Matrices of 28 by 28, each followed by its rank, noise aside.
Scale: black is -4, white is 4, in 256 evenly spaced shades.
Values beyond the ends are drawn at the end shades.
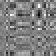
two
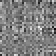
four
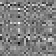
three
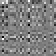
two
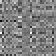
three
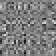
four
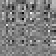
three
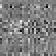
four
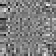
four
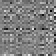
three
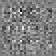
four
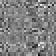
four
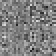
six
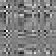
two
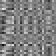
two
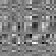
two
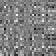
three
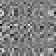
three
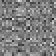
four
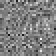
six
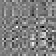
three
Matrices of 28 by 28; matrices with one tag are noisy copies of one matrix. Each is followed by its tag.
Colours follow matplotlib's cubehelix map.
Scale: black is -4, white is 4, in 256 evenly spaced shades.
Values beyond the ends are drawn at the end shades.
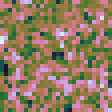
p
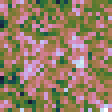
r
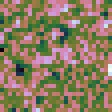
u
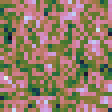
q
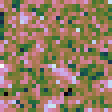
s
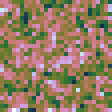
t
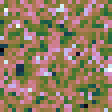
u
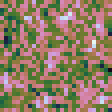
q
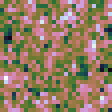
q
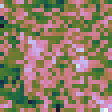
r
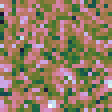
s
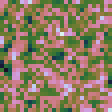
p
